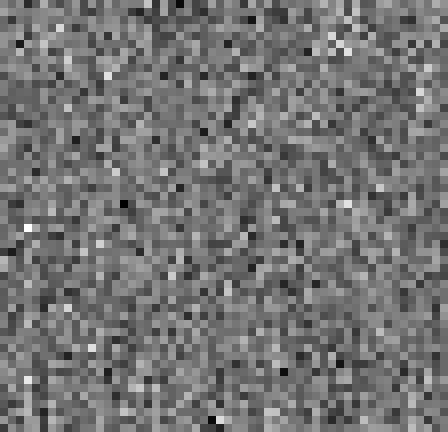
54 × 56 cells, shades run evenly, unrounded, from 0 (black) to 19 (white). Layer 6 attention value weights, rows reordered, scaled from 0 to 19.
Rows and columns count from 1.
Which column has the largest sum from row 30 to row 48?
4
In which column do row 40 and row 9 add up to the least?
24
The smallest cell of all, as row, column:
26, 16
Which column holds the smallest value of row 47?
36
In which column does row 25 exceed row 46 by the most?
30
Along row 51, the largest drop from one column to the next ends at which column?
28
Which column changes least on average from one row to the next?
6
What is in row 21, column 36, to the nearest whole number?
9
